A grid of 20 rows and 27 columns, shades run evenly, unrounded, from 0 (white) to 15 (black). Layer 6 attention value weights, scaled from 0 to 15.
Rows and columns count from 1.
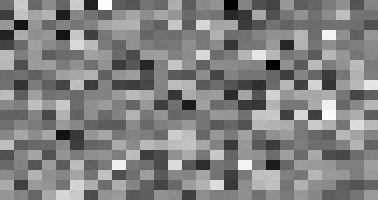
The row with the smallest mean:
6
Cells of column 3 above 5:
18
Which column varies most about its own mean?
20
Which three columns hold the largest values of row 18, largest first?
17, 9, 12
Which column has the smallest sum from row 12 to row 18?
13
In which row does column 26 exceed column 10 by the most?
10
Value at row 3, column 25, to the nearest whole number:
8
